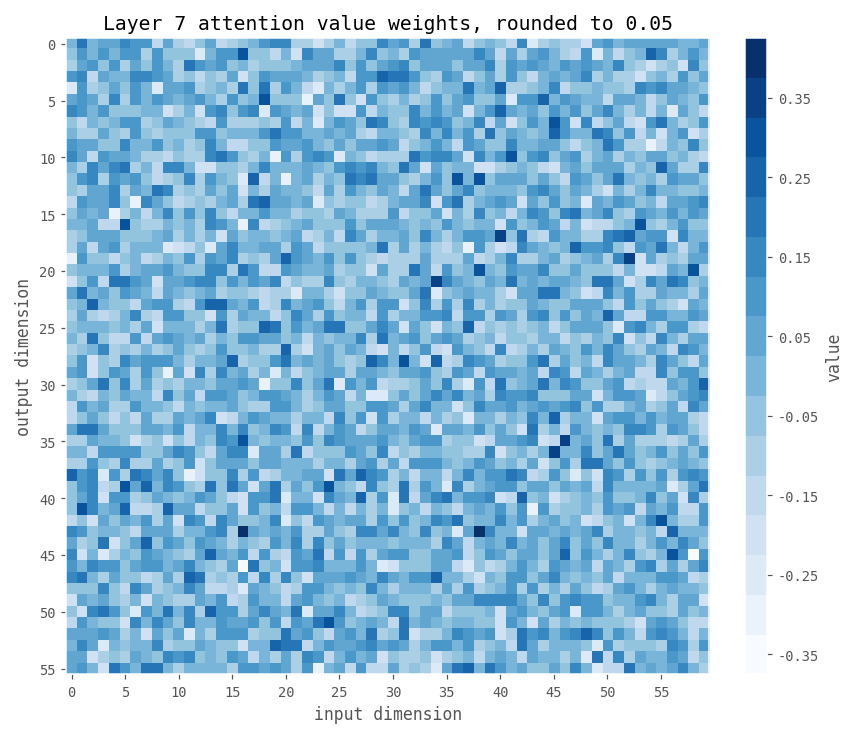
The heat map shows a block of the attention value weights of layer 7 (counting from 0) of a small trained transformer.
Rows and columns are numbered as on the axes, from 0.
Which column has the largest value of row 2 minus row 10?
25
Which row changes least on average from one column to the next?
49
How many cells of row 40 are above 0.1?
11
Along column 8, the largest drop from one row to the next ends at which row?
4
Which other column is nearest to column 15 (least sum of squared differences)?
59
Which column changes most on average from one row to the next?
16
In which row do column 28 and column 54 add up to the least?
31
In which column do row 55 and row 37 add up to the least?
23
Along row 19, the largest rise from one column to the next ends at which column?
1
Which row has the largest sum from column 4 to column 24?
39
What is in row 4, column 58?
0
